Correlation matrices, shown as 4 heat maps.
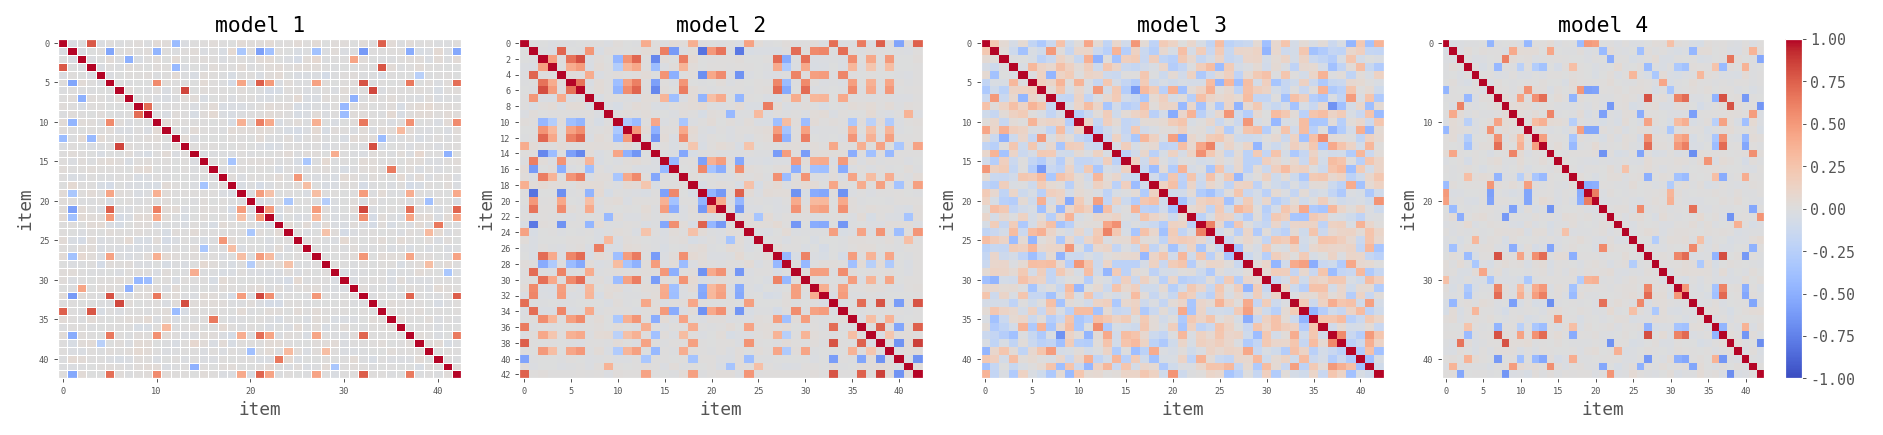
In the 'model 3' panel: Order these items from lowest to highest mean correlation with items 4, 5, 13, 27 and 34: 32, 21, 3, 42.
42, 32, 3, 21
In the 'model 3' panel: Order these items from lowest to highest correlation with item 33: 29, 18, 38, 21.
29, 18, 21, 38
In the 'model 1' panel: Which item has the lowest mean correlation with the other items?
1
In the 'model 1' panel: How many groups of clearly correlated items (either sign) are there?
13
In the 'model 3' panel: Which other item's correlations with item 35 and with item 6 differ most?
28
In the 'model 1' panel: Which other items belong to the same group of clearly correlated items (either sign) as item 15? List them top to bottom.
18, 26
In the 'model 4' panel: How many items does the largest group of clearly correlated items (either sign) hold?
12
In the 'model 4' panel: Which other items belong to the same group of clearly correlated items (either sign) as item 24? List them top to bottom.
16
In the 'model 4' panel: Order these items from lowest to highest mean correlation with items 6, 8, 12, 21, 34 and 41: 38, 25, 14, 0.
0, 14, 25, 38
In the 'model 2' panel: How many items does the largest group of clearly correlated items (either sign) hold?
15
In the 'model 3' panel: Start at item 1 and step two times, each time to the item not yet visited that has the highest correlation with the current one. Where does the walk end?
39
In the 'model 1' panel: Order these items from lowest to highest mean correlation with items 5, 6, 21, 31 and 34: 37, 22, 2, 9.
9, 2, 22, 37
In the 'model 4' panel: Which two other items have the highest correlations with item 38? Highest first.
8, 2
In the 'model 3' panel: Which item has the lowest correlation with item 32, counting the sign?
7
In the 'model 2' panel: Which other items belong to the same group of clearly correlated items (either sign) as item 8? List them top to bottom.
26
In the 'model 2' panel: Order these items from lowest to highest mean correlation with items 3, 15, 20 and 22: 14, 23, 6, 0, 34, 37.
23, 14, 0, 37, 6, 34
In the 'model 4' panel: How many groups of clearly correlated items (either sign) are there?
9
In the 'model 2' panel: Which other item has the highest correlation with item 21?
1
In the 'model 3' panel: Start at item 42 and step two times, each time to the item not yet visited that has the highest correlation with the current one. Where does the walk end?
12
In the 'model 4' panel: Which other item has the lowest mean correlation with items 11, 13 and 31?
40
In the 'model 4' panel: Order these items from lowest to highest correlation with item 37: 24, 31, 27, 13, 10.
24, 10, 31, 13, 27
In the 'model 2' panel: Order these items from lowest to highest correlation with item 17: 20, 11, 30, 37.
20, 37, 11, 30
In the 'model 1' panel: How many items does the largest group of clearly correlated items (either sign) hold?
10
